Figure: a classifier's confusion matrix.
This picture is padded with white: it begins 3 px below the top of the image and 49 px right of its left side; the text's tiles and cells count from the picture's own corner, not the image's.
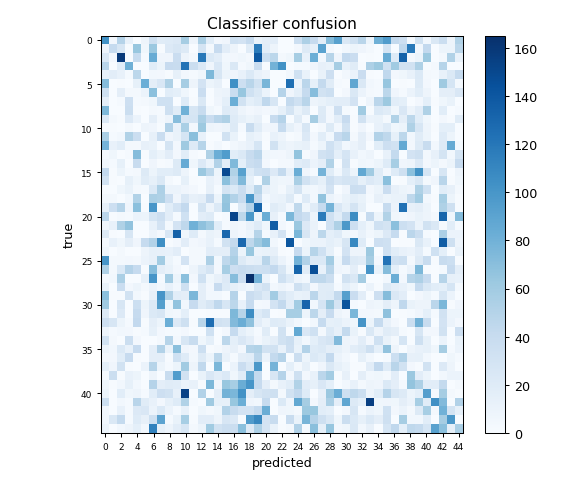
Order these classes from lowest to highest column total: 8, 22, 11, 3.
11, 3, 22, 8
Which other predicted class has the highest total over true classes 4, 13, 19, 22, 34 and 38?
15
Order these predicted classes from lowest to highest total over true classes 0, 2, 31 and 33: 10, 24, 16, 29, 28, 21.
21, 10, 29, 16, 28, 24
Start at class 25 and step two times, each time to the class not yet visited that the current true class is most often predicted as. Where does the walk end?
9
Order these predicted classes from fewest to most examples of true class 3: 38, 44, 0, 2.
44, 2, 38, 0
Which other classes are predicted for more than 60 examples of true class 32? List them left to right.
8, 13, 16, 17, 18, 39
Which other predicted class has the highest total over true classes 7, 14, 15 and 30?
16
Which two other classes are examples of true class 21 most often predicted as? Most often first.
30, 11
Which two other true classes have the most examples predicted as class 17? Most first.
23, 40
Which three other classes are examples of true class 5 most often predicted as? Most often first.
23, 16, 31
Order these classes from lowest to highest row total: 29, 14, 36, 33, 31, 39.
33, 36, 14, 31, 39, 29
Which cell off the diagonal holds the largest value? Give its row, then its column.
27, 18
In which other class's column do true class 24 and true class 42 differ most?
20
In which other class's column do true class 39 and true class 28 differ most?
18
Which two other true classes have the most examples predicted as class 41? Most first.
44, 30
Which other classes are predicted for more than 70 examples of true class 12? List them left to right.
0, 37, 43
